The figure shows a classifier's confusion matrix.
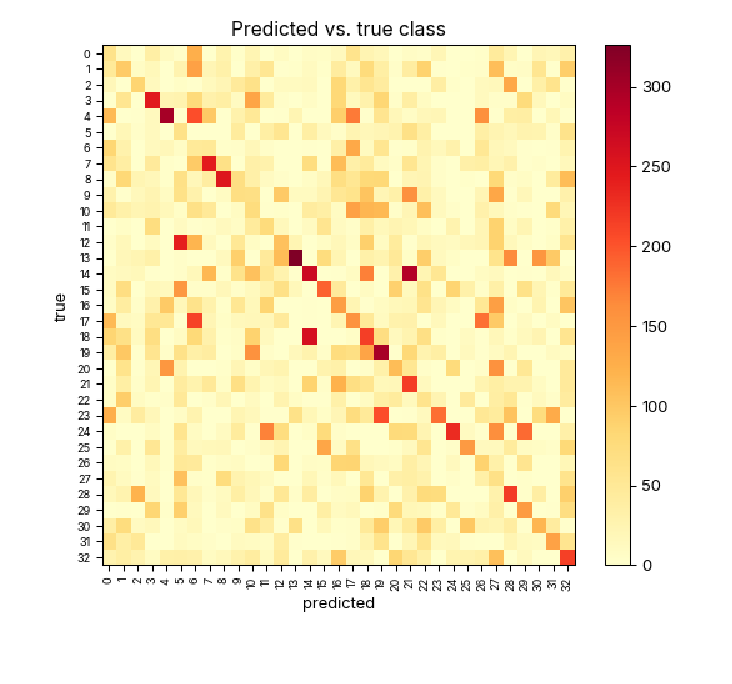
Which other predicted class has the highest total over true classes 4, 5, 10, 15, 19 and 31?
17
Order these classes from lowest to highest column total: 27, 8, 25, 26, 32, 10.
25, 8, 26, 10, 32, 27
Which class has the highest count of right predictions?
13
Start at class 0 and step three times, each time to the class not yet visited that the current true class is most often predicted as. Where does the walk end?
26
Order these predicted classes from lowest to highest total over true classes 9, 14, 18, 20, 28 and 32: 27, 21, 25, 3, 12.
25, 3, 12, 27, 21
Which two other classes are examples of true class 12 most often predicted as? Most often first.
5, 6
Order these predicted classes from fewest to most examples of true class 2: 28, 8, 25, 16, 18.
25, 8, 18, 16, 28
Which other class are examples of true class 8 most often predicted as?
32
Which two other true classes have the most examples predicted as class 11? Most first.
24, 16
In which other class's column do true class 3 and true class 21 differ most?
10
